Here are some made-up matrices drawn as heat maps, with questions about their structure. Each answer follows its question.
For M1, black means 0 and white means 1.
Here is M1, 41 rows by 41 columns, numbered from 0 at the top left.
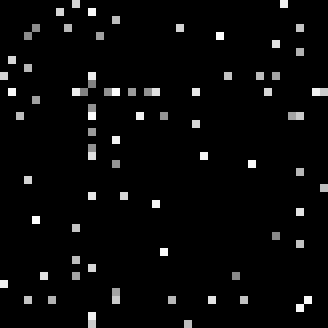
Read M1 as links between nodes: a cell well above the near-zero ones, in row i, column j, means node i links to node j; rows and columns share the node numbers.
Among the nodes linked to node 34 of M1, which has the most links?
node 9
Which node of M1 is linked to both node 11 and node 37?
node 14
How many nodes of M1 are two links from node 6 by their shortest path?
6
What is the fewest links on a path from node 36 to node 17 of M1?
2
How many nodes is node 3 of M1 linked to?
4
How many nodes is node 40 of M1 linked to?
2
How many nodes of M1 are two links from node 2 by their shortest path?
5
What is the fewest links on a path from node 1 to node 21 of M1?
4
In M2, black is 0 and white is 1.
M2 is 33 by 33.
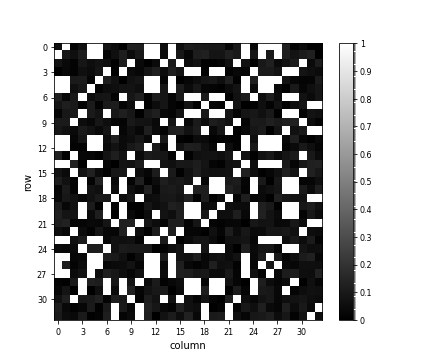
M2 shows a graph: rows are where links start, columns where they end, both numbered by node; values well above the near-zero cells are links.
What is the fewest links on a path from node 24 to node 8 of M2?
2
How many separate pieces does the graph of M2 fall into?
2
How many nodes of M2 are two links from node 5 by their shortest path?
2
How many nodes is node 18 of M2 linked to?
5
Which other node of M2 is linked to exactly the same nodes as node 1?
node 26
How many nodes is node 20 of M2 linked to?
10
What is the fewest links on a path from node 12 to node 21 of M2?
4
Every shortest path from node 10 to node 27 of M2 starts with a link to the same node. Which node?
node 28
